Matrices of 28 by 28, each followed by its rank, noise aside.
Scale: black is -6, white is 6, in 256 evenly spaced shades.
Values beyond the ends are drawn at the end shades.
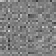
three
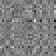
two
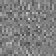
four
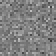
six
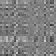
two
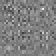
four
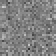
six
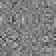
six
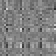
two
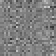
four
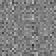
four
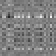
one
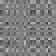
two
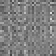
three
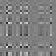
one
